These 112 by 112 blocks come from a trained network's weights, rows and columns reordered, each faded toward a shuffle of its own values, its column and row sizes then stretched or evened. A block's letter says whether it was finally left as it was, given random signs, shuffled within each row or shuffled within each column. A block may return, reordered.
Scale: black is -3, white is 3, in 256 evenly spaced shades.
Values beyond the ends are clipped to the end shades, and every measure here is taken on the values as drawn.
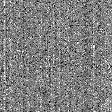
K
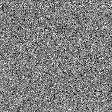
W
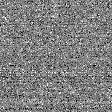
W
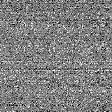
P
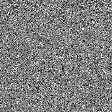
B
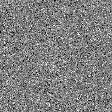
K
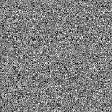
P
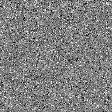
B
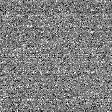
P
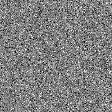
K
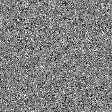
B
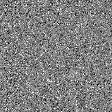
B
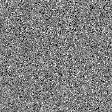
B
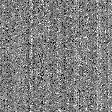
K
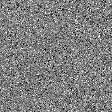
K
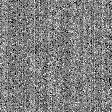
K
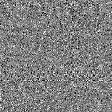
P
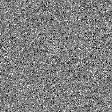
B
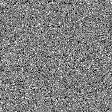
W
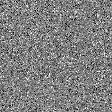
K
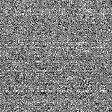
P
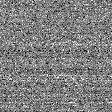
W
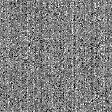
P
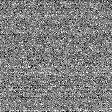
W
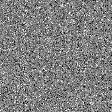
K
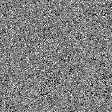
B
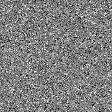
K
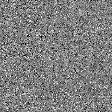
B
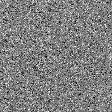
K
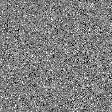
B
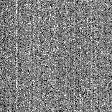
K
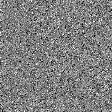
K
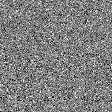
W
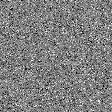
W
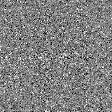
B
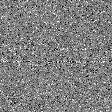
W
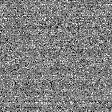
W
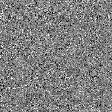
P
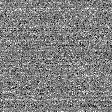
W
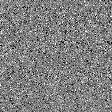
W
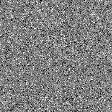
B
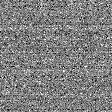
W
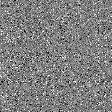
B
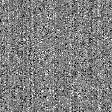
P
